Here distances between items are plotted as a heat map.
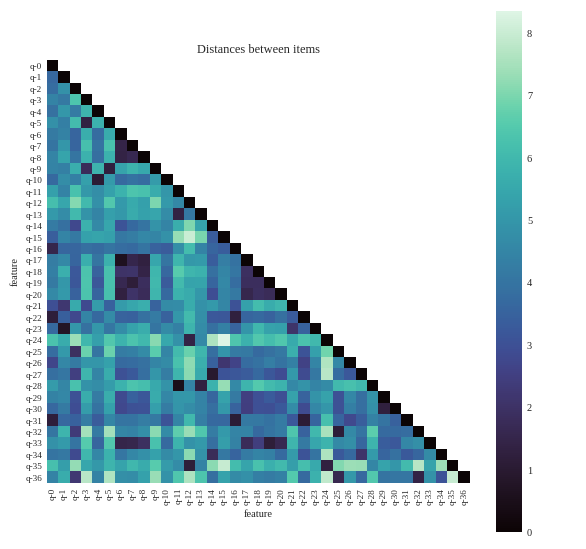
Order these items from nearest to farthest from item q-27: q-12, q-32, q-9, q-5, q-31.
q-31, q-32, q-9, q-5, q-12
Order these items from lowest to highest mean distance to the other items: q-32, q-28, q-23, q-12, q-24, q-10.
q-10, q-23, q-32, q-28, q-12, q-24
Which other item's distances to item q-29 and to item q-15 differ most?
q-30
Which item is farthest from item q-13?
q-15
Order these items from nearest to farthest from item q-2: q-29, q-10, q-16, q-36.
q-36, q-29, q-16, q-10
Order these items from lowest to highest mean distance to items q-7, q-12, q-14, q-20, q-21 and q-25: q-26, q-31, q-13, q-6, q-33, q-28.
q-6, q-33, q-31, q-26, q-13, q-28
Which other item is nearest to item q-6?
q-17
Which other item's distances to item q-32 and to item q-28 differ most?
q-11
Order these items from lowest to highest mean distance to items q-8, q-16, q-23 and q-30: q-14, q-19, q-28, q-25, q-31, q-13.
q-31, q-19, q-14, q-25, q-13, q-28
